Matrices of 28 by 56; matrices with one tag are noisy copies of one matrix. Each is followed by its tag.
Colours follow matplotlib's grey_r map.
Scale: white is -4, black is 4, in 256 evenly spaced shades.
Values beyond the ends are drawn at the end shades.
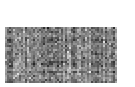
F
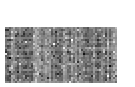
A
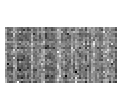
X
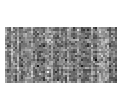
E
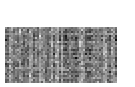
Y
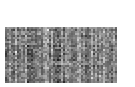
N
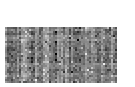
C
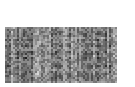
A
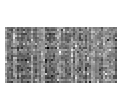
X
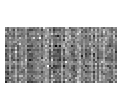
N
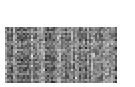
X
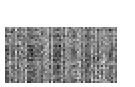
N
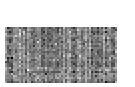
F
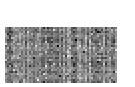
F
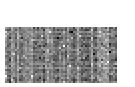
E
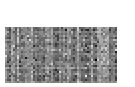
E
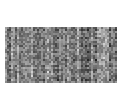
E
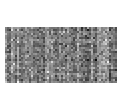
E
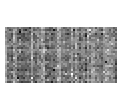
X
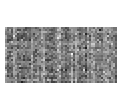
X
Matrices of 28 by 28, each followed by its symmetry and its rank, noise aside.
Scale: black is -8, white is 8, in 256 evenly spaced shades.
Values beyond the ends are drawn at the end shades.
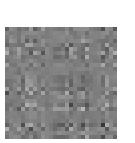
no symmetry, rank three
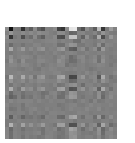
no symmetry, rank one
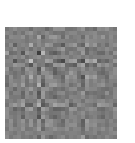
antisymmetric, rank two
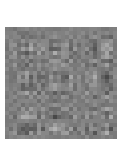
antisymmetric, rank two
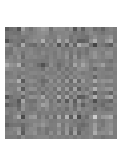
symmetric, rank two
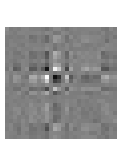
symmetric, rank one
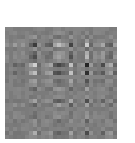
no symmetry, rank one
